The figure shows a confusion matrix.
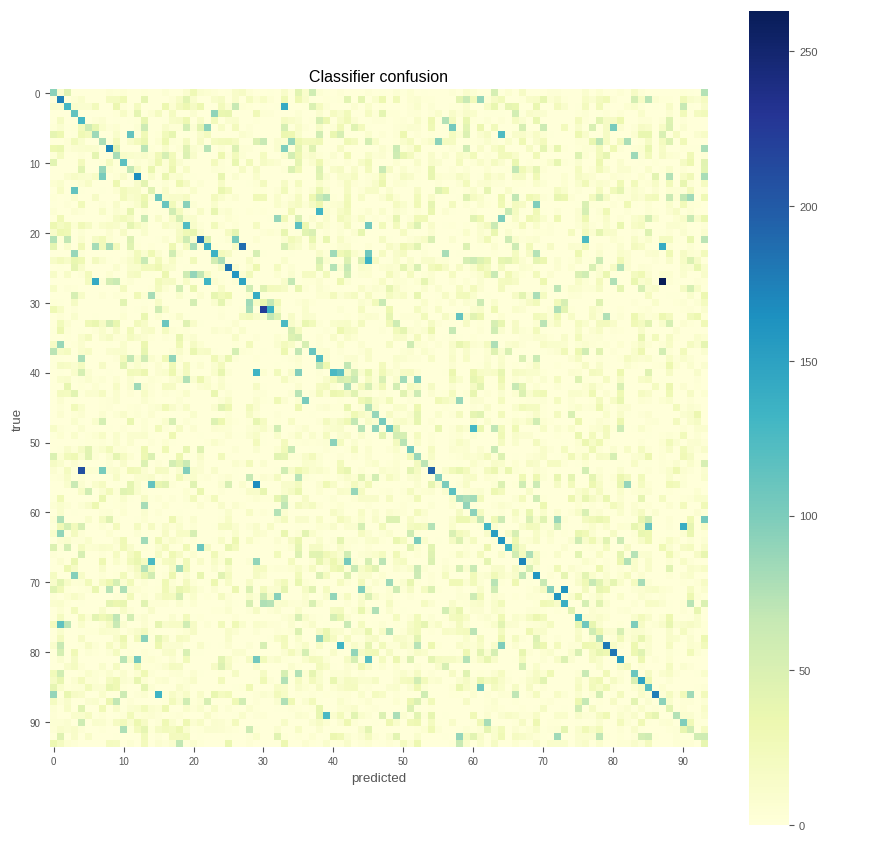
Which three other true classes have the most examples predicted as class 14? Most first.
67, 56, 29
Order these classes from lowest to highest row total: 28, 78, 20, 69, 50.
50, 20, 28, 78, 69
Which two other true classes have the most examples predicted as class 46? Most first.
48, 74
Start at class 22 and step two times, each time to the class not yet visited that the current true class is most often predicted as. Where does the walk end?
87
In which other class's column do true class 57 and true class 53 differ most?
43
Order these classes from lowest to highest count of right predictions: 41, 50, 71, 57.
41, 50, 71, 57
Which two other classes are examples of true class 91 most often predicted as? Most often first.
10, 28
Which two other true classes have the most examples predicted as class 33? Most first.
2, 8
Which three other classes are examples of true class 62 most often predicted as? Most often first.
90, 85, 54
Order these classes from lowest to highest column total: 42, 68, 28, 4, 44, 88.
68, 28, 44, 88, 4, 42
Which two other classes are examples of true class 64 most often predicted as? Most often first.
52, 13
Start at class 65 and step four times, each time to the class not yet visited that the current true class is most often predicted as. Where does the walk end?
61
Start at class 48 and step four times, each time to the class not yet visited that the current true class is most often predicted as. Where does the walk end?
59
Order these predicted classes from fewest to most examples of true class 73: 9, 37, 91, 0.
0, 9, 37, 91
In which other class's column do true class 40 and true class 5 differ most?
29
